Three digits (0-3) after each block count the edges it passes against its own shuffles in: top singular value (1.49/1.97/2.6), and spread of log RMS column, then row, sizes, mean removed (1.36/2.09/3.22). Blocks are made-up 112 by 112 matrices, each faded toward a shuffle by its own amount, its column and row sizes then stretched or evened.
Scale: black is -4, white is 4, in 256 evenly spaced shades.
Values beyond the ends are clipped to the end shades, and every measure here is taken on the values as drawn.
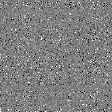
0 2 2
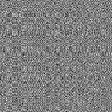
3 0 0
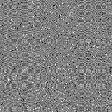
3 0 0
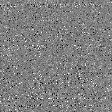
1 1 2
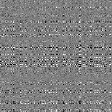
3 2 3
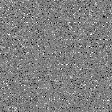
1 1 2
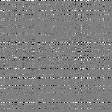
3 2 3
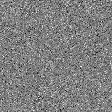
1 0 0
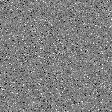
1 0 0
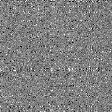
2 1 2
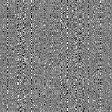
3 3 0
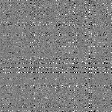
2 2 3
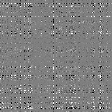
3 3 3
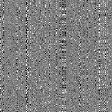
3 3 0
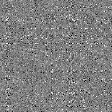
1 2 2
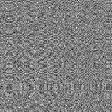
3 0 1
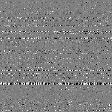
3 0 3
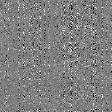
0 3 2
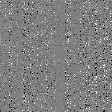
0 3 0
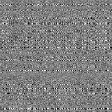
3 1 3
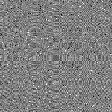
3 0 0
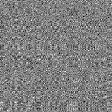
3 0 2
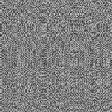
3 1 1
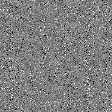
0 2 0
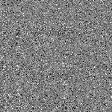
1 1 1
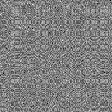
3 0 0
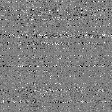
0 1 3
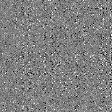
2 2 1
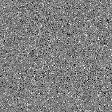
0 1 1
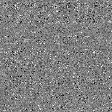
0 1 2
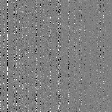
2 3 0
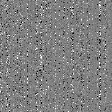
0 3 0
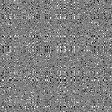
3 2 2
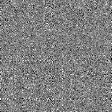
1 2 2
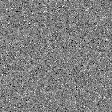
1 0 1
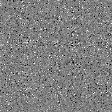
1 1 1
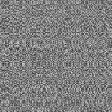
3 1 2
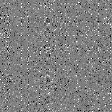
2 2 1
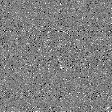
1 1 2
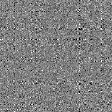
2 2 2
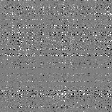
1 2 3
